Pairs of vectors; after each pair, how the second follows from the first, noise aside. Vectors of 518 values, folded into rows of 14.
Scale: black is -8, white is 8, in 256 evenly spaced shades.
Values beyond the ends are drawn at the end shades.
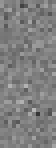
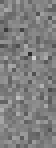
wrapped around, negated.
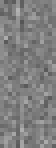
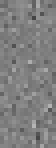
reversed, negated, partly zeroed.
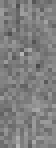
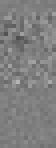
reversed, negated, partly zeroed.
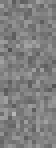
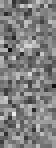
scaled up.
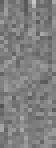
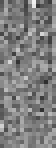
scaled up.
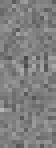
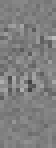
reversed, partly zeroed.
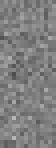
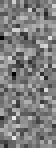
scaled up.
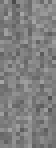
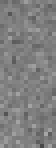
reversed, partly zeroed.
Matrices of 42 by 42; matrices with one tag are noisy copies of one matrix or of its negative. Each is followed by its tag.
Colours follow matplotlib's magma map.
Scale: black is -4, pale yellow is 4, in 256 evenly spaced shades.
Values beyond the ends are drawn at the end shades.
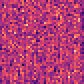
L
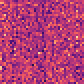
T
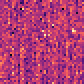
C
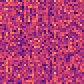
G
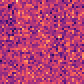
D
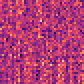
C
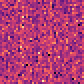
G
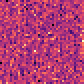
L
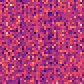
G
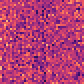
T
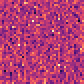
L
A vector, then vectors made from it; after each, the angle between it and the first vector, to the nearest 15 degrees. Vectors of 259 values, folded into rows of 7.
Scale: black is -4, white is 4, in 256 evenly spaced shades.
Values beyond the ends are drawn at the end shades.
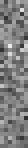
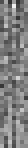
105 degrees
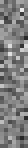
15 degrees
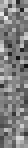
135 degrees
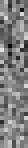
150 degrees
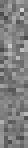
30 degrees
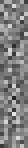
90 degrees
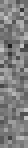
165 degrees
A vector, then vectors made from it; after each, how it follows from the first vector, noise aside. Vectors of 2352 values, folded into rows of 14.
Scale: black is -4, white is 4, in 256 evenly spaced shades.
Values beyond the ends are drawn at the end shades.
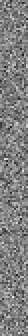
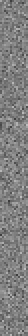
shrunk.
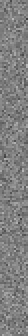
shrunk.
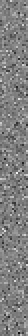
negated, partly zeroed.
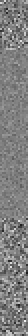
wrapped around, negated, partly zeroed.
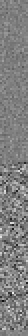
wrapped around, partly zeroed.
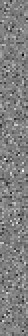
partly zeroed.
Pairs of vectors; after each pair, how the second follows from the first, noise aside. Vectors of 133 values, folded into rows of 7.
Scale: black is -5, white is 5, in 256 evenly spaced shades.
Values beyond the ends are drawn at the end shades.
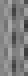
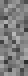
shuffled.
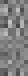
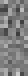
negated.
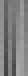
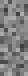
shuffled.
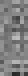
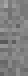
wrapped around, shrunk.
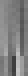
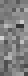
shuffled.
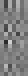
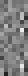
wrapped around, negated.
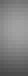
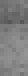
wrapped around, shrunk.
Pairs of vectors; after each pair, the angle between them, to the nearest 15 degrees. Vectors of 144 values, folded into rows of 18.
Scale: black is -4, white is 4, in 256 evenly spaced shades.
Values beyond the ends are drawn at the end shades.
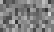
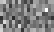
105 degrees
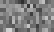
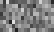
60 degrees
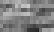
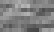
15 degrees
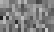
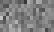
135 degrees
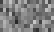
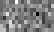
90 degrees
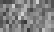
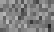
120 degrees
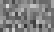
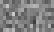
30 degrees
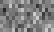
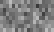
30 degrees
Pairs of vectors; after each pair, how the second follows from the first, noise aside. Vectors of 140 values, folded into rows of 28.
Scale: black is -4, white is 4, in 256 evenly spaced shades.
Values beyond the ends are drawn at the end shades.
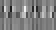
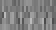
reversed, shrunk.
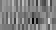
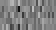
reversed, partly zeroed.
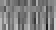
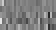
wrapped around, partly zeroed.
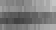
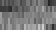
wrapped around, partly zeroed.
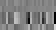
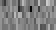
wrapped around, partly zeroed.
